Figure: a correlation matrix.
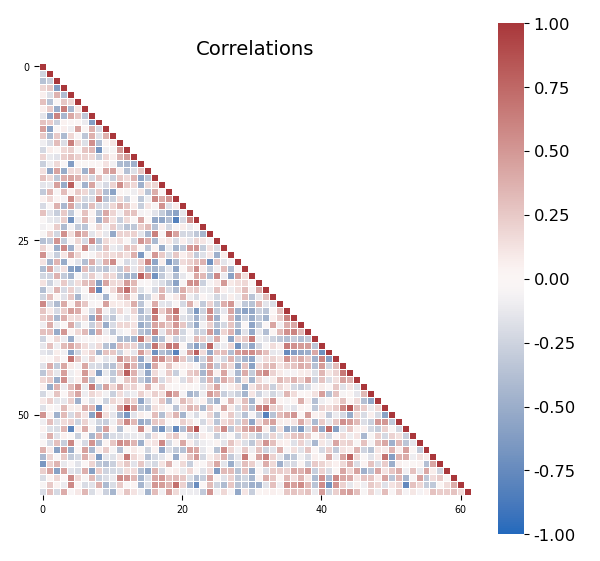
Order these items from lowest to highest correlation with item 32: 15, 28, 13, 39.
39, 15, 28, 13
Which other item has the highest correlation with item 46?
7
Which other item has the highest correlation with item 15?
28
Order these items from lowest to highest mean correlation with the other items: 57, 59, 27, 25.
25, 57, 27, 59
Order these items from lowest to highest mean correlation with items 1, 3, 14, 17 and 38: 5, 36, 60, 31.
31, 5, 60, 36
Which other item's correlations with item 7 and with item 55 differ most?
2
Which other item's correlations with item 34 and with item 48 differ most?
5
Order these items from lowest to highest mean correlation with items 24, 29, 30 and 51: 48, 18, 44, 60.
60, 48, 18, 44
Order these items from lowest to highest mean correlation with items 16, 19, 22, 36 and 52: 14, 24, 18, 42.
14, 42, 18, 24
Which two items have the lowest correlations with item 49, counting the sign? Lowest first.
8, 50
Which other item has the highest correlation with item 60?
19
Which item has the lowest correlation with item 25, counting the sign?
58
